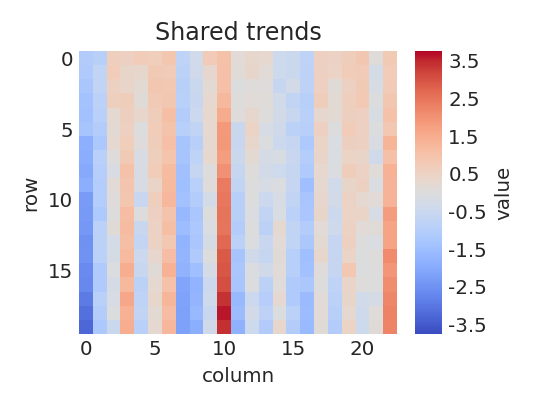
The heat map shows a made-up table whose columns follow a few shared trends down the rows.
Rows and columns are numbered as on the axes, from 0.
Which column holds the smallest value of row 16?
0
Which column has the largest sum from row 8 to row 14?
10
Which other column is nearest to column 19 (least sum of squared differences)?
5
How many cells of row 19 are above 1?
4
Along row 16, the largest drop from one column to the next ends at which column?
11
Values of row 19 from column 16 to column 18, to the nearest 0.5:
-1.5 0 -1
